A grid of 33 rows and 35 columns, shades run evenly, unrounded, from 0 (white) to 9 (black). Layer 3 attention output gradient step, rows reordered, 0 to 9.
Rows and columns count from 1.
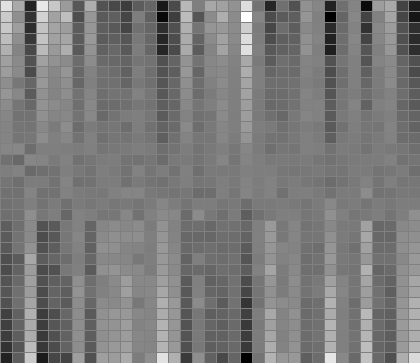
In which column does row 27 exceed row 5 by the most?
21
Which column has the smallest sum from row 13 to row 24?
31
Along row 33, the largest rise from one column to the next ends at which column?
4
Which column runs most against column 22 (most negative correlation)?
17
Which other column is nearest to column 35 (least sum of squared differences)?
14
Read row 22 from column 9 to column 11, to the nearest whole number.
4 4 4
